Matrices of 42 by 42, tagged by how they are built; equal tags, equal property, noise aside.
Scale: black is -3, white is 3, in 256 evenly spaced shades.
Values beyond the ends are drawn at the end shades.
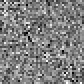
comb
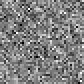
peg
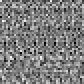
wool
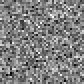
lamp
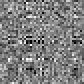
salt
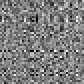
salt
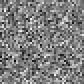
wool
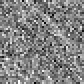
peg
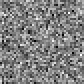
lamp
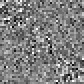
comb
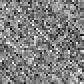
peg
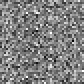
lamp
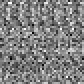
wool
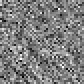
peg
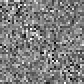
comb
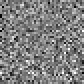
salt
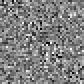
comb
